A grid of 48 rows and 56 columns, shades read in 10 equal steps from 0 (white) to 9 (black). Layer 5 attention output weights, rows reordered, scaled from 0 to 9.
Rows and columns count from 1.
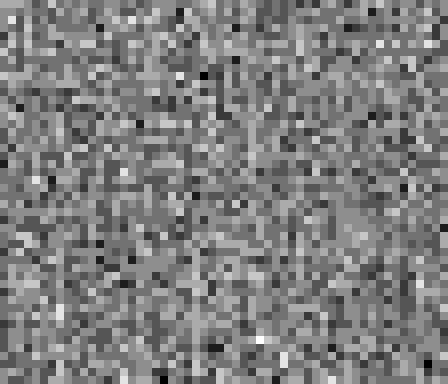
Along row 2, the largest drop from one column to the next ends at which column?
24
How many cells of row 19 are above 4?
29
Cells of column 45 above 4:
24
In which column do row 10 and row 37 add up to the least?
12
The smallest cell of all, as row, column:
43, 33
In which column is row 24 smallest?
52
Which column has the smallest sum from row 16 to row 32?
32
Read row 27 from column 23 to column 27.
2 6 4 4 4
